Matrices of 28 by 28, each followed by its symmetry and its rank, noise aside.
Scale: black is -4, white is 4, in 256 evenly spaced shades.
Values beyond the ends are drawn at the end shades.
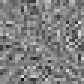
antisymmetric, rank four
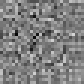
symmetric, rank five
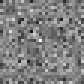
symmetric, rank six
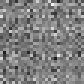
antisymmetric, rank four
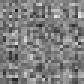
antisymmetric, rank six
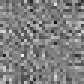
antisymmetric, rank six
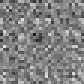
symmetric, rank five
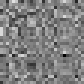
no symmetry, rank four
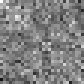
symmetric, rank six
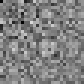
symmetric, rank six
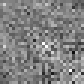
symmetric, rank five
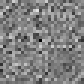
symmetric, rank six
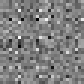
antisymmetric, rank four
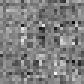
no symmetry, rank four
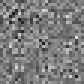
symmetric, rank five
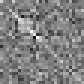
symmetric, rank four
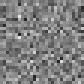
no symmetry, rank four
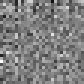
no symmetry, rank five
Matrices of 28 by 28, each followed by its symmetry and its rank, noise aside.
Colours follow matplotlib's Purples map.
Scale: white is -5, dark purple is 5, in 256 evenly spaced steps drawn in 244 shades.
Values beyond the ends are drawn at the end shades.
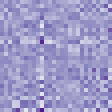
no symmetry, rank two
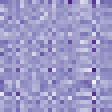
no symmetry, rank two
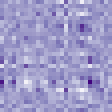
antisymmetric, rank two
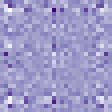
no symmetry, rank two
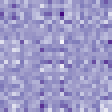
no symmetry, rank three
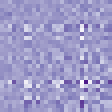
no symmetry, rank two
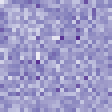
symmetric, rank three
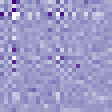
symmetric, rank one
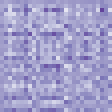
no symmetry, rank three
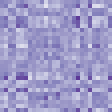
symmetric, rank one
